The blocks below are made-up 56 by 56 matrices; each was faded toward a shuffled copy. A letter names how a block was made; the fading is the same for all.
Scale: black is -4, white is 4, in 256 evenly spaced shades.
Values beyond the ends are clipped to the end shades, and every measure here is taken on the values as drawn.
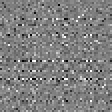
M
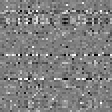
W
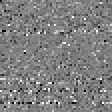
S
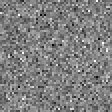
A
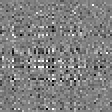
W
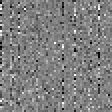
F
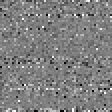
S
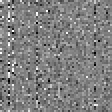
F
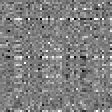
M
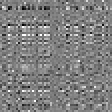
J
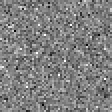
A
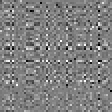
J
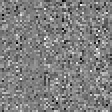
F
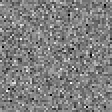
A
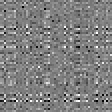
J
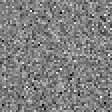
A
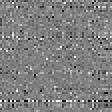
W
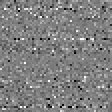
S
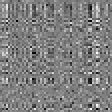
J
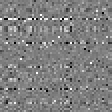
W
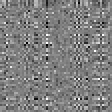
J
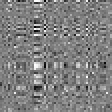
J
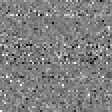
S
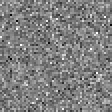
A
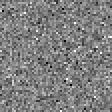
A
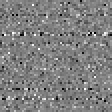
S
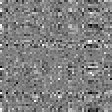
M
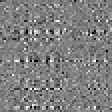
M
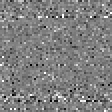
S
